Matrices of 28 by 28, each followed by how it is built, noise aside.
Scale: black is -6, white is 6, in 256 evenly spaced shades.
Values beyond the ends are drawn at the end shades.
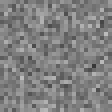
noise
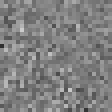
lower triangular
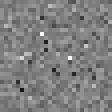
sparse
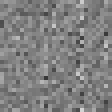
uneven columns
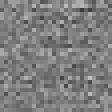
low rank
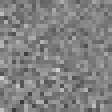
lower triangular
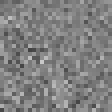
lower triangular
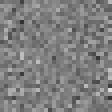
uneven columns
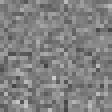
low rank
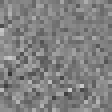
lower triangular
